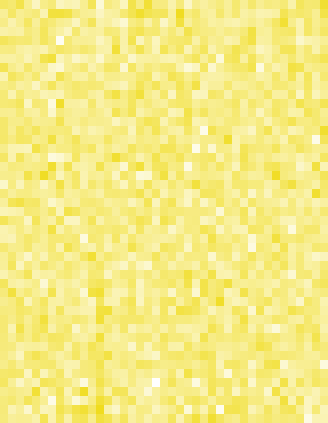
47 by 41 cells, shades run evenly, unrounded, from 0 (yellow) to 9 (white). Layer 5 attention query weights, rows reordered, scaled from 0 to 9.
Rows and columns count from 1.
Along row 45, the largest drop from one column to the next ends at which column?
8
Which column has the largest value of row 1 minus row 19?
13
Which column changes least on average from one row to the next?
39
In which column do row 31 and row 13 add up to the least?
24
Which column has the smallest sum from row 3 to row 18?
41
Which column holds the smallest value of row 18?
15
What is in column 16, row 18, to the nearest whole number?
3
